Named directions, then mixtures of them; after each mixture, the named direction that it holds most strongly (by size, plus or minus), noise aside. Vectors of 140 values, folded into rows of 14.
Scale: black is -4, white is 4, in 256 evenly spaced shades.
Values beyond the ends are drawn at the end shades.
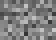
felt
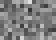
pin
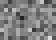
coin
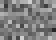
pin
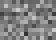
felt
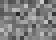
felt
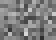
felt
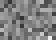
coin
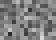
pin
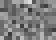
pin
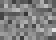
felt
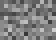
felt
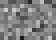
coin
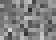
pin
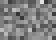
coin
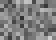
pin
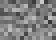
felt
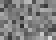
pin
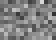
coin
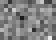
coin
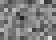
coin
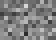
felt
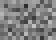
felt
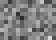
coin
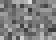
pin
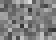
pin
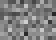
felt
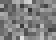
pin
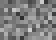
coin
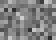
coin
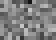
pin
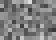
pin
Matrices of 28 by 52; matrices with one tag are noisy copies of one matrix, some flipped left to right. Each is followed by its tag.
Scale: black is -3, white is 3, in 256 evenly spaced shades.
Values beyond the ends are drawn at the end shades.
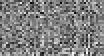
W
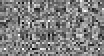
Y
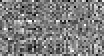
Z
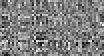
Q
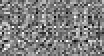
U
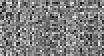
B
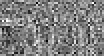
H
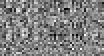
Y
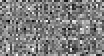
Z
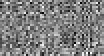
W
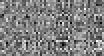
Q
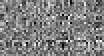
Q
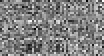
Z
